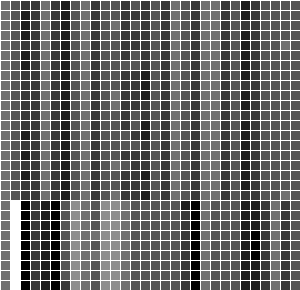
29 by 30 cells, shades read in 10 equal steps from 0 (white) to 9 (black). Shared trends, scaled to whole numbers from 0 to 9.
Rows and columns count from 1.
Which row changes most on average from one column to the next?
25
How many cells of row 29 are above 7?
6
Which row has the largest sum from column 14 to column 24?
21
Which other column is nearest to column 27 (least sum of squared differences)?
19
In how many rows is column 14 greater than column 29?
13
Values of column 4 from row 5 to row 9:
7 7 7 7 7
